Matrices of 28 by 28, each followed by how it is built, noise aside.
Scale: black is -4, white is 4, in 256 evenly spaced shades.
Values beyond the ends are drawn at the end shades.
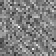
Toeplitz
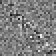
banded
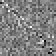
banded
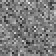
Toeplitz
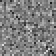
diagonal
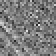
Toeplitz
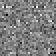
uneven rows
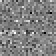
uneven rows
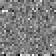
uneven rows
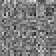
low rank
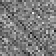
Toeplitz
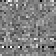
uneven rows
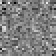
low rank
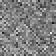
Toeplitz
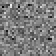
uneven rows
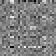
low rank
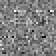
uneven rows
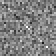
diagonal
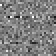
uneven rows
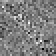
banded
